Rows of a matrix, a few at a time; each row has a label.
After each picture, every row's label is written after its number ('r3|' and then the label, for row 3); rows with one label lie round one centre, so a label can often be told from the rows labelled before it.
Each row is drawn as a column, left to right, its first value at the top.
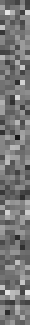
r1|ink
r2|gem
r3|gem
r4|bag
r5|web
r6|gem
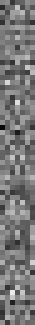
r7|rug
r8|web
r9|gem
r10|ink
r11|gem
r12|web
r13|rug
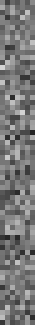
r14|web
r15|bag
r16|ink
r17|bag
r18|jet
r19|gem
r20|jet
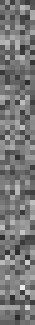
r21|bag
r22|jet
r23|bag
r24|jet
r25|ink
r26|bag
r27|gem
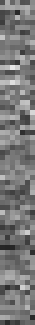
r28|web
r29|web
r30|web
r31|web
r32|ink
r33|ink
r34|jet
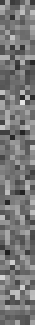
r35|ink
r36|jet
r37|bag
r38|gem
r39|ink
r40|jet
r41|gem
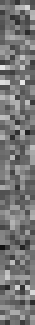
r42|web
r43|web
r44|bag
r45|ink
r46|web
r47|ink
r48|gem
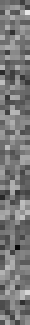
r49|web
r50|gem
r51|jet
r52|web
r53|gem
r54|gem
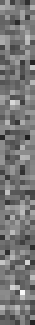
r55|bag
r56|jet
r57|ink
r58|ink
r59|gem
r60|bag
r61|web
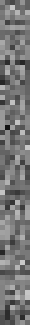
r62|jet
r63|rug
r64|ink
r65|gem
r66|rug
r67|gem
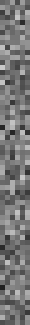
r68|web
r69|bag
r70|jet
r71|gem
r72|rug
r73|gem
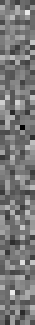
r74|ink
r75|jet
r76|gem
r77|ink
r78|rug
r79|gem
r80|bag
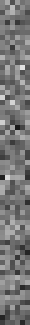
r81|jet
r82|rug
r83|ink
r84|rug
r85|web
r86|jet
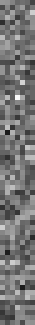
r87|rug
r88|jet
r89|rug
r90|bag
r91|web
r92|gem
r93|gem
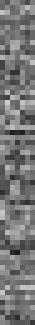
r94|gem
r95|ink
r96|jet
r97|jet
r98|ink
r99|ink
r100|ink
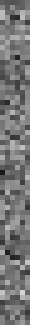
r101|gem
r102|jet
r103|bag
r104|bag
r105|gem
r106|rug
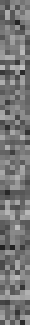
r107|web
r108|gem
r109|web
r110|rug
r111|web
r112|gem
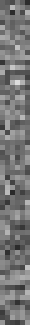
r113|rug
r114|jet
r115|web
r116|web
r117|web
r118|gem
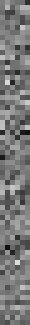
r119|jet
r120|web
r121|jet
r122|bag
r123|ink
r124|ink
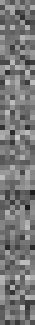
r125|rug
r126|web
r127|ink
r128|web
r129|bag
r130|rug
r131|web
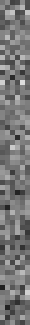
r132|web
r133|rug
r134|gem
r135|bag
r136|web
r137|gem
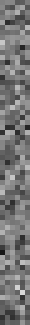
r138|jet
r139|rug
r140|rug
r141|ink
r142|bag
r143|rug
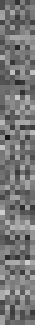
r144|gem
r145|bag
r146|rug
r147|bag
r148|rug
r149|bag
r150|rug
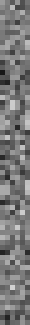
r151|jet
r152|jet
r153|ink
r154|rug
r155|gem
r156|jet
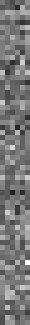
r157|rug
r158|gem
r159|gem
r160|rug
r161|ink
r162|rug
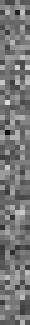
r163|web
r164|ink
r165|jet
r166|web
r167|gem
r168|web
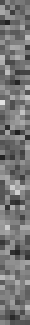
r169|ink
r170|rug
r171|jet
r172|jet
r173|jet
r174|bag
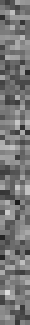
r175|bag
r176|gem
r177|gem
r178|jet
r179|rug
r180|jet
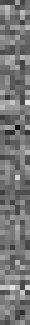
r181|ink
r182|ink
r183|ink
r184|rug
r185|gem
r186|ink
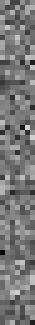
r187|jet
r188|rug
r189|gem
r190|bag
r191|rug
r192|ink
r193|web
